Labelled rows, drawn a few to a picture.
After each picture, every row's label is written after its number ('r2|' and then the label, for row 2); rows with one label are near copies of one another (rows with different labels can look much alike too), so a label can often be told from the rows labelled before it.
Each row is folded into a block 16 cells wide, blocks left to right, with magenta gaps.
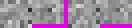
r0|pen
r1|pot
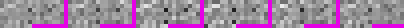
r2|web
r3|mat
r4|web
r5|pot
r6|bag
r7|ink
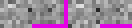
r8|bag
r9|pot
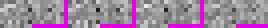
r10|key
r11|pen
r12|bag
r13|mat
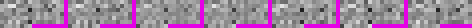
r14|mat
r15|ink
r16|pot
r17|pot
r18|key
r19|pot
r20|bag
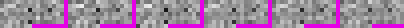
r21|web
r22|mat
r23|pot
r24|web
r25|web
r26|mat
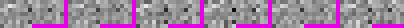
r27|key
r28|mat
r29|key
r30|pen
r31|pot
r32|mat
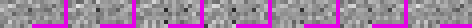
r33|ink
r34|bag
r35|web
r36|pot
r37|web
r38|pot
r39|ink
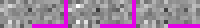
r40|ink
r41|ink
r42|pen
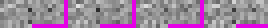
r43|web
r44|bag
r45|ink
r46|mat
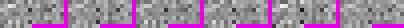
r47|ink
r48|web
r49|ink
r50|pen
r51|pot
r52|web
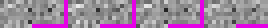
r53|web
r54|ink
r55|pot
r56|key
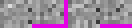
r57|web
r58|web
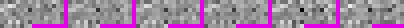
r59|ink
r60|pen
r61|pot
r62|key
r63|pen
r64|bag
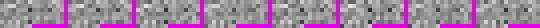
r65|mat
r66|mat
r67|key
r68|ink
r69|mat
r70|pot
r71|pot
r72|pen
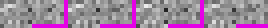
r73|key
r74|ink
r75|pot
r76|ink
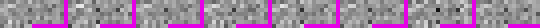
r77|ink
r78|pot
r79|ink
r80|ink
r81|pot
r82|pot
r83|pen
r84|key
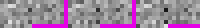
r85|ink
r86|key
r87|pot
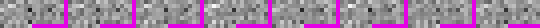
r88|pot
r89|mat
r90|bag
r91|ink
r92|pen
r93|bag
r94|pen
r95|key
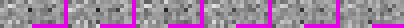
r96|bag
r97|pen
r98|bag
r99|ink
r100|pot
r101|web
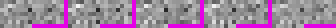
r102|key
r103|key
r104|bag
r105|ink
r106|ink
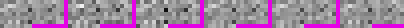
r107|key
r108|mat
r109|pen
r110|web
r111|web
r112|key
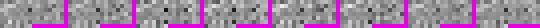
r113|ink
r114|web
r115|pen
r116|key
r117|ink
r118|web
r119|ink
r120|pen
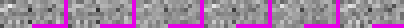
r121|key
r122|key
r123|bag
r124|ink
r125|bag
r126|ink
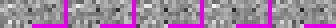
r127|ink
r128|key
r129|pot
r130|bag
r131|pen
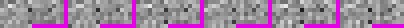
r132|bag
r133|pot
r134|mat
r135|web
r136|mat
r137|web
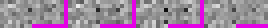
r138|ink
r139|bag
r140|pen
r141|pot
